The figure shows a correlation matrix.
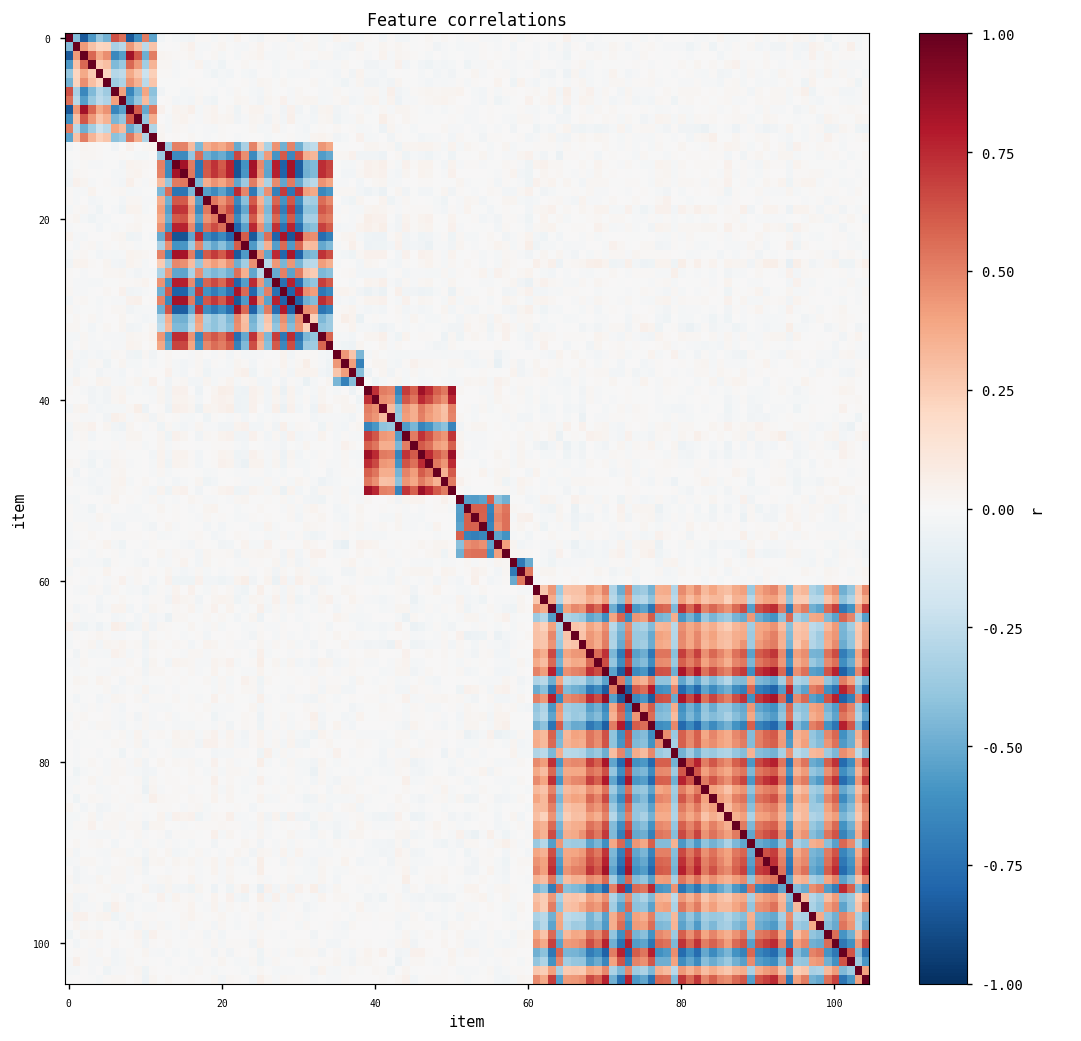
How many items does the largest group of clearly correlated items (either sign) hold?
44
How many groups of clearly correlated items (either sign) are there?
7
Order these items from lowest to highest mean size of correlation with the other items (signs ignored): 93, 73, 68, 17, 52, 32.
52, 32, 17, 93, 68, 73
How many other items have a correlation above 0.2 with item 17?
8
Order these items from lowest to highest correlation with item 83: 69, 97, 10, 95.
97, 10, 95, 69
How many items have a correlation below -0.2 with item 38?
3
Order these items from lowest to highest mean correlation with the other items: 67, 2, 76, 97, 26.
76, 97, 26, 2, 67
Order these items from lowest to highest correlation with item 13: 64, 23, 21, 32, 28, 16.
21, 16, 64, 32, 23, 28
